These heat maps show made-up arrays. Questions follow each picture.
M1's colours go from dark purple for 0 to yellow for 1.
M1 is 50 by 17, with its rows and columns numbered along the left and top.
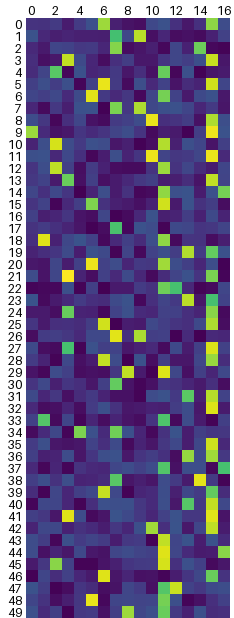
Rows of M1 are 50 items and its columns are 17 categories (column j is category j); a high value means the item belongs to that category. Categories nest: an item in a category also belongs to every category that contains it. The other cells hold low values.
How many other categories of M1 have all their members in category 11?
6
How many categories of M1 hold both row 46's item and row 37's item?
0
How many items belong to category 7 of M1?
8
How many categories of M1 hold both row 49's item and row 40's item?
0
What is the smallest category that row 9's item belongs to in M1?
0
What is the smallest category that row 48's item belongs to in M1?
5
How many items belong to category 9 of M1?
3
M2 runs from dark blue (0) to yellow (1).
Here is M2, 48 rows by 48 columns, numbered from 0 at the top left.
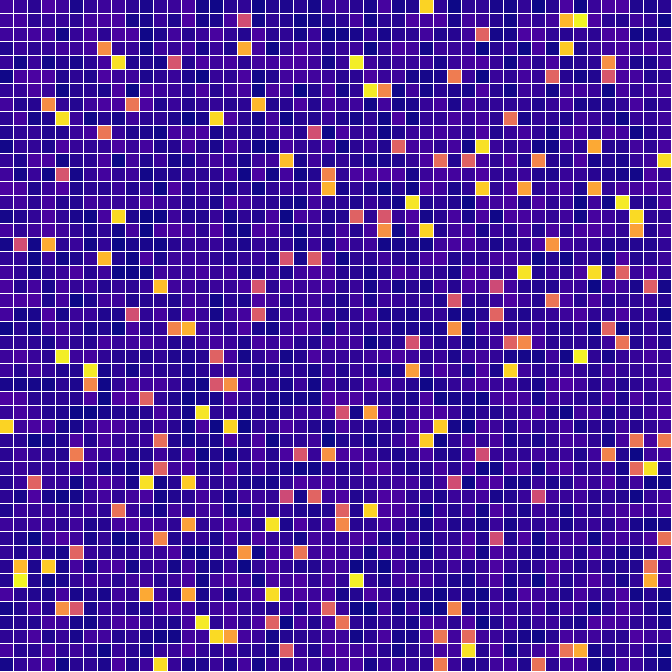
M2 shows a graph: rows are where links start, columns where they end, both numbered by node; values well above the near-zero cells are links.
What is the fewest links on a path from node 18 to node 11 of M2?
2
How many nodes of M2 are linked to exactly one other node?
3
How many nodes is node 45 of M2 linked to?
4
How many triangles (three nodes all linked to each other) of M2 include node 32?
2
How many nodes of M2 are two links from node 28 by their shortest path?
2
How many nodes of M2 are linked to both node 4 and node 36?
1
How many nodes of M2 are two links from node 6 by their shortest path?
4
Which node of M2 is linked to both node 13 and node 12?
node 23
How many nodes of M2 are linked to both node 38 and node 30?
0
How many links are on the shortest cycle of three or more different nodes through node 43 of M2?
3
